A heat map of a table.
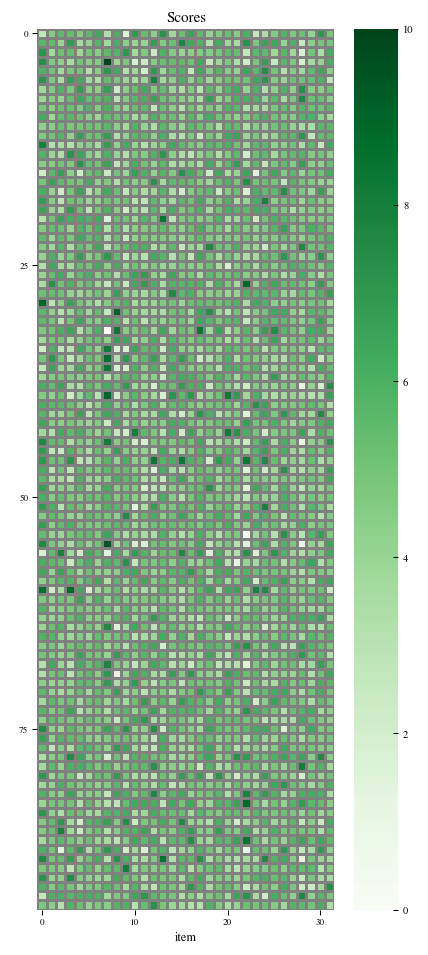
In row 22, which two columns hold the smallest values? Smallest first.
9, 7
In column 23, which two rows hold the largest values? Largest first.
60, 40
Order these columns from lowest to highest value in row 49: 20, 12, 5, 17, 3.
12, 5, 3, 20, 17
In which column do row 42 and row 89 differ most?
13
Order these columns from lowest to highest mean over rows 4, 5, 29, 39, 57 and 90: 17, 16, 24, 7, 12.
16, 17, 12, 24, 7
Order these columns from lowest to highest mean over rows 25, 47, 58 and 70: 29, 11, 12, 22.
12, 22, 11, 29
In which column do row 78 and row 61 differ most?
22
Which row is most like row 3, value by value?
55
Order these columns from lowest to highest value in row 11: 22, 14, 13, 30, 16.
14, 22, 16, 30, 13
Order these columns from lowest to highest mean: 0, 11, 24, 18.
11, 18, 24, 0
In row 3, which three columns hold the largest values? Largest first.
7, 0, 24
